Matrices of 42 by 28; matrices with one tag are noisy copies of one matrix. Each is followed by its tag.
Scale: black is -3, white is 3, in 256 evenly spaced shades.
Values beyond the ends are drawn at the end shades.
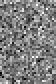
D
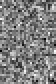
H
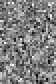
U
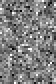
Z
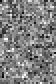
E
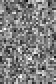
Z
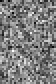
E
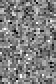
Z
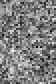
E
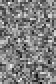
U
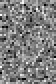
D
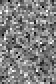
E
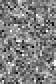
U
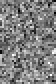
H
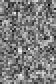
Z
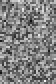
D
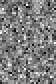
Z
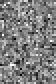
U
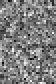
E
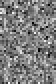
Z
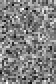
D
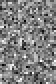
U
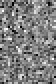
Z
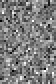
Z
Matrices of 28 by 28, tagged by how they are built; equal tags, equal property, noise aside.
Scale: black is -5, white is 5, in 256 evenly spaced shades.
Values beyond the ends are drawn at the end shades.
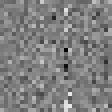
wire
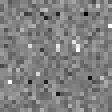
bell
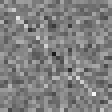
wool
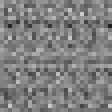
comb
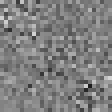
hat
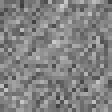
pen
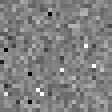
bell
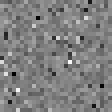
bell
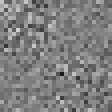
hat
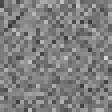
pen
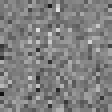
wire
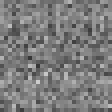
comb
